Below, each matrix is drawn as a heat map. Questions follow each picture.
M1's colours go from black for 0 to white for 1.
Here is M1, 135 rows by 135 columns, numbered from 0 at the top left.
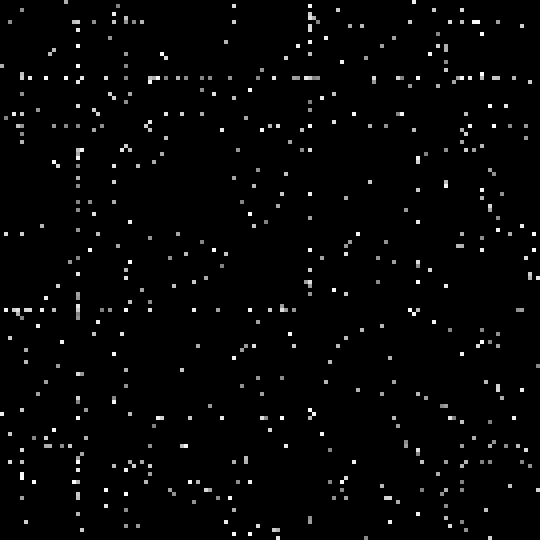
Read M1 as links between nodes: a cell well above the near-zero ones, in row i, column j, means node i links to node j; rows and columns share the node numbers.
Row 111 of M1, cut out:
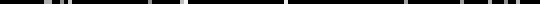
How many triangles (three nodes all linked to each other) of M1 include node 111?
1
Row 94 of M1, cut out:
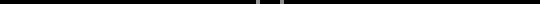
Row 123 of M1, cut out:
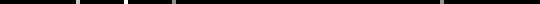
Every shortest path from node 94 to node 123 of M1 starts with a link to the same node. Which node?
node 64
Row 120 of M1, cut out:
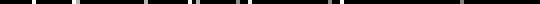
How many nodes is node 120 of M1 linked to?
11
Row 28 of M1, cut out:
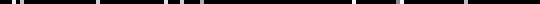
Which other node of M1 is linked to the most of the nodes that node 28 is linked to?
node 19
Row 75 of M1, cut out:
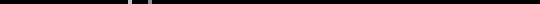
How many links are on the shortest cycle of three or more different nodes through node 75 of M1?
3
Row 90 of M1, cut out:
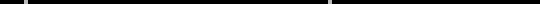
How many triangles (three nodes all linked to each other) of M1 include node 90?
0
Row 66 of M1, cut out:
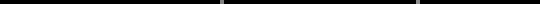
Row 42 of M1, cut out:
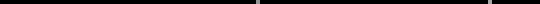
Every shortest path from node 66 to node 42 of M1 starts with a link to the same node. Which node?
node 104
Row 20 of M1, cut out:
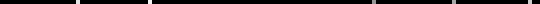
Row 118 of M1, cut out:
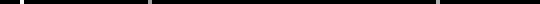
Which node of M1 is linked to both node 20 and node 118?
node 37
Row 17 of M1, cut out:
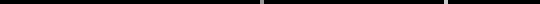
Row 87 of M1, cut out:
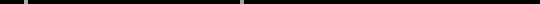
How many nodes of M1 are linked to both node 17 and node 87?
0
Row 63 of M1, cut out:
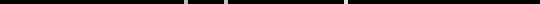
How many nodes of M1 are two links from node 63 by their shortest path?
10
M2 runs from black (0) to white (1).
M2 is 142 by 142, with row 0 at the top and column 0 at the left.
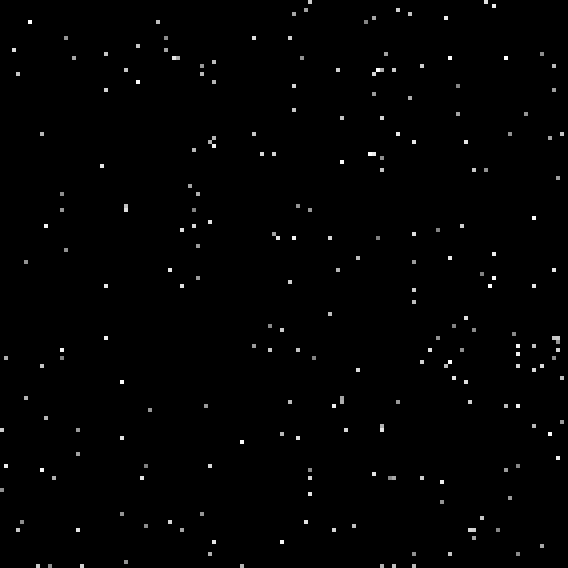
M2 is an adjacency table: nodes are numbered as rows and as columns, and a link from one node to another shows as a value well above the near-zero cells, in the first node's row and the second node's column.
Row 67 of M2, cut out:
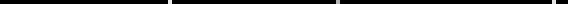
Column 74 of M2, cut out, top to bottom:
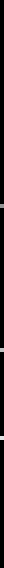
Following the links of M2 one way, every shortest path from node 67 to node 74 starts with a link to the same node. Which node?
node 84
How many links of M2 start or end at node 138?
9
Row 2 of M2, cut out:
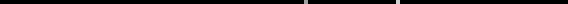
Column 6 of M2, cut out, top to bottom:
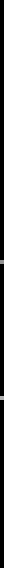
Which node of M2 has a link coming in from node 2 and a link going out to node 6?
node 99
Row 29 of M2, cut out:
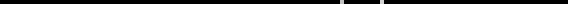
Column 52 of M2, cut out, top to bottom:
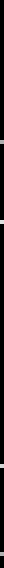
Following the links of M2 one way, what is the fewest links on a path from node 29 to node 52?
3
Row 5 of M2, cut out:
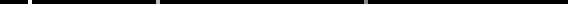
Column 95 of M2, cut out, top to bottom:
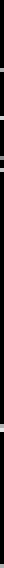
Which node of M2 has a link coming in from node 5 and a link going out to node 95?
node 39
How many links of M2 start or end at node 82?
4
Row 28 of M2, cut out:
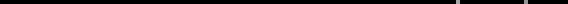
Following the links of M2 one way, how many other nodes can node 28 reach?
10
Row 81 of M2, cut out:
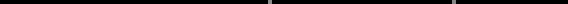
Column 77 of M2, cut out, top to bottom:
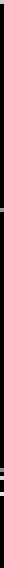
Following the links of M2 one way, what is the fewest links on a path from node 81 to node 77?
4
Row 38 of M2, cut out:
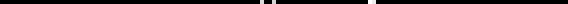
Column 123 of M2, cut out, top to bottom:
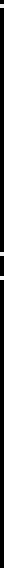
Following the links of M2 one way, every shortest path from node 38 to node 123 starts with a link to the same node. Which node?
node 92
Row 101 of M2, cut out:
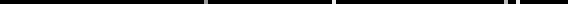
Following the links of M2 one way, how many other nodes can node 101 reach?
12
